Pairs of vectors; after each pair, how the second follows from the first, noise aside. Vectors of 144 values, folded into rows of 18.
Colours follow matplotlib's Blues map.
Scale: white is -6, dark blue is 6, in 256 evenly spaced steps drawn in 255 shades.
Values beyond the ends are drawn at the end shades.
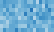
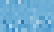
reversed, partly zeroed.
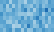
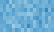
shrunk.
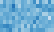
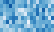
wrapped around, negated, scaled up.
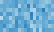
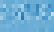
reversed, partly zeroed.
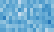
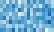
scaled up.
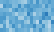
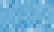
reversed, partly zeroed.
